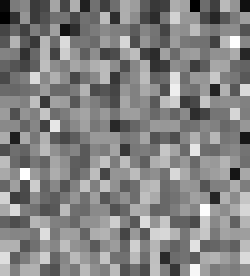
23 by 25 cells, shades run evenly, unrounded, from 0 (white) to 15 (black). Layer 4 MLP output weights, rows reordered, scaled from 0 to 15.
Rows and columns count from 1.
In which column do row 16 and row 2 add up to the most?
1
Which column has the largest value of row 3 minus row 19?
17
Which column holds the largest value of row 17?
22
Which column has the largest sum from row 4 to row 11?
12
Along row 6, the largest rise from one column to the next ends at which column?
16
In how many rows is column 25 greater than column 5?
10
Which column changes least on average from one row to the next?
19
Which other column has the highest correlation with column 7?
2
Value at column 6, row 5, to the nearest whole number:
11
